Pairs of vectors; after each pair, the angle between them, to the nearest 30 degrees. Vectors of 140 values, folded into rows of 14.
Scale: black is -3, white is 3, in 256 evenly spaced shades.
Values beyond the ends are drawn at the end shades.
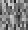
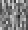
30 degrees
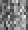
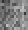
60 degrees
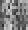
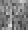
60 degrees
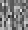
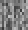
150 degrees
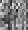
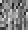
150 degrees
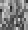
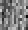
120 degrees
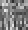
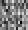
120 degrees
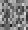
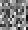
30 degrees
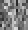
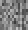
90 degrees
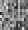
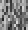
90 degrees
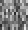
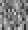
150 degrees
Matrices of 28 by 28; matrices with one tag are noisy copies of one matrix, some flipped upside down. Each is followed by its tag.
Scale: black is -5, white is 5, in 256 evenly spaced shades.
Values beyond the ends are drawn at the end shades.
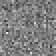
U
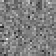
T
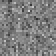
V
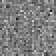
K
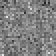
T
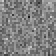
T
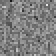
V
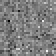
V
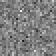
K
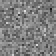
U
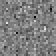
U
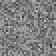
U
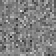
K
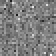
V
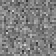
U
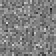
U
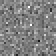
U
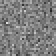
U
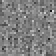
K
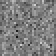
K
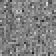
V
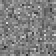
U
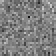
T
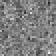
T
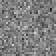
U
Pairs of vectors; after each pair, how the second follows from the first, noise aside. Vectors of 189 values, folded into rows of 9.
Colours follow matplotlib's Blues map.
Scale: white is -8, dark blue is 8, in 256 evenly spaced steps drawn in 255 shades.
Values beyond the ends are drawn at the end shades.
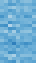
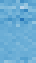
reversed, partly zeroed.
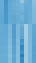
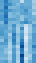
scaled up.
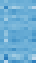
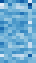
reversed, scaled up.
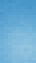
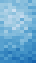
reversed, scaled up.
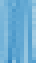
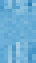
wrapped around, partly zeroed.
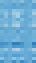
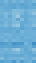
shrunk.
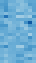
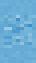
wrapped around, partly zeroed.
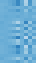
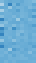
wrapped around, partly zeroed.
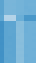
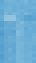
shrunk.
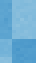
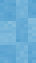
wrapped around, negated, shrunk.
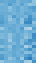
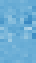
partly zeroed.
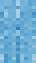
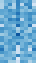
reversed, scaled up.
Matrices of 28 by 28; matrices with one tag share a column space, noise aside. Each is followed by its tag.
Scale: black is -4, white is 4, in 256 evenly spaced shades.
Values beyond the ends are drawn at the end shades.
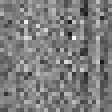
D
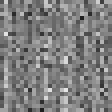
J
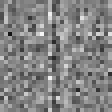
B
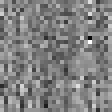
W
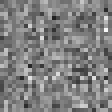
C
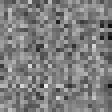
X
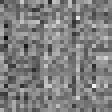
X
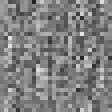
J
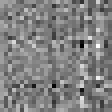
W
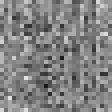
B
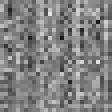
D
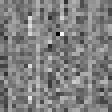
B
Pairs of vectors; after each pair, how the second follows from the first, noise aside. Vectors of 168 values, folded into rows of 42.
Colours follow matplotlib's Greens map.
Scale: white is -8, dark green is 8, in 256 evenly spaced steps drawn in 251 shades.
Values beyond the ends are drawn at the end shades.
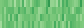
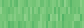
wrapped around, shrunk.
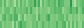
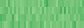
wrapped around, shrunk.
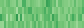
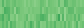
wrapped around, shrunk.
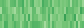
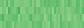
reversed, shrunk.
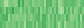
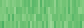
wrapped around, shrunk.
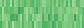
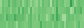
reversed, negated, partly zeroed.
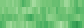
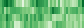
reversed, scaled up.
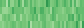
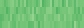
wrapped around, shrunk.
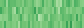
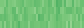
negated, shrunk.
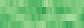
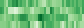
reversed, scaled up.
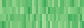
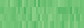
wrapped around, shrunk.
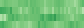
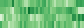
reversed, scaled up.
